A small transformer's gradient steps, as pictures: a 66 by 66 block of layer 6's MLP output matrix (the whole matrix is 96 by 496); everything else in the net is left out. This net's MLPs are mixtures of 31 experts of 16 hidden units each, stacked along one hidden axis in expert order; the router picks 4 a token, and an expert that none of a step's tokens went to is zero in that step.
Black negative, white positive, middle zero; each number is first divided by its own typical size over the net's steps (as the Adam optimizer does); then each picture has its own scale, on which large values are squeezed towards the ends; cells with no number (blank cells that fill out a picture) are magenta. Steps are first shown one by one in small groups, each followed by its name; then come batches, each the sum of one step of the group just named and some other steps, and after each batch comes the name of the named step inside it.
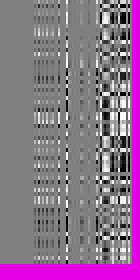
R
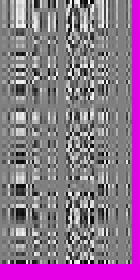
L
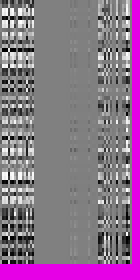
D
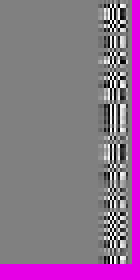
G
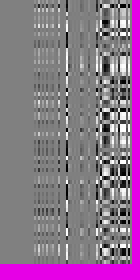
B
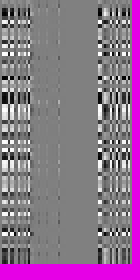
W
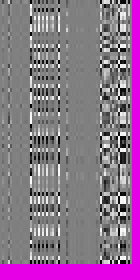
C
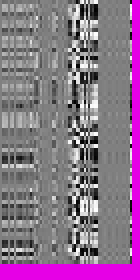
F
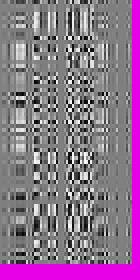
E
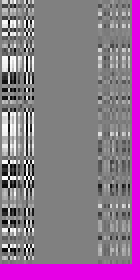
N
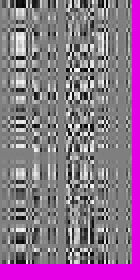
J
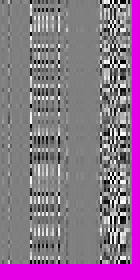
C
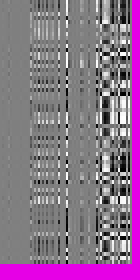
R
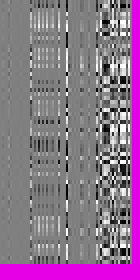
B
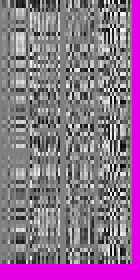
J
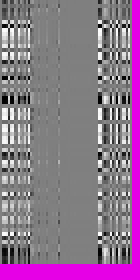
W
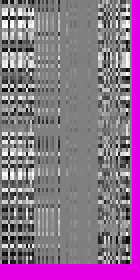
D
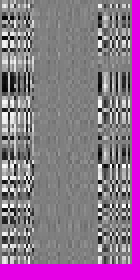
N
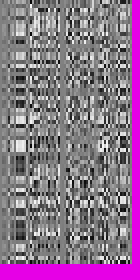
C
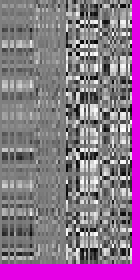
B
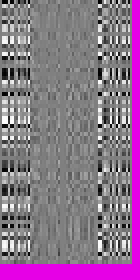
J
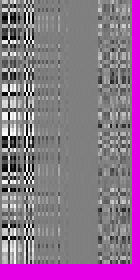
C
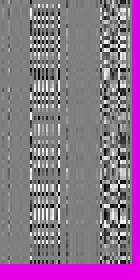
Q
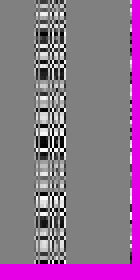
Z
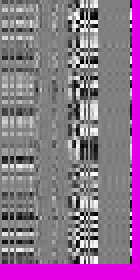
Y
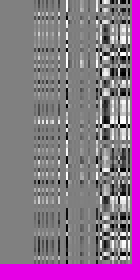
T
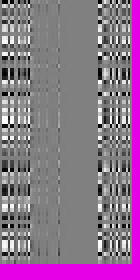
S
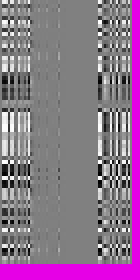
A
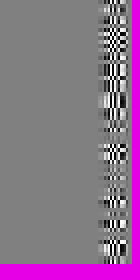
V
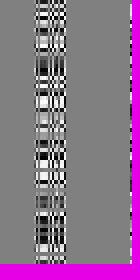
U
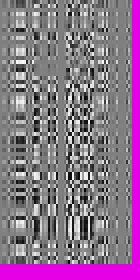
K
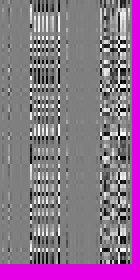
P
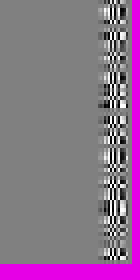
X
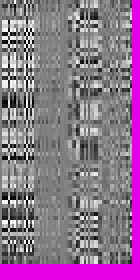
Y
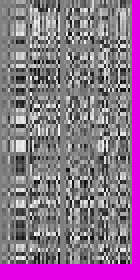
P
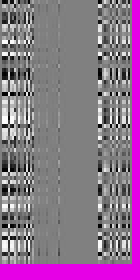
S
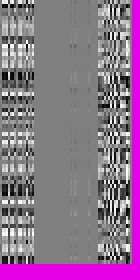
X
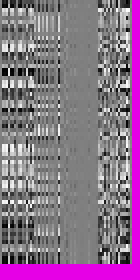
P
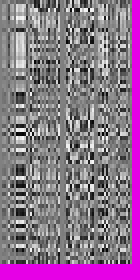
P
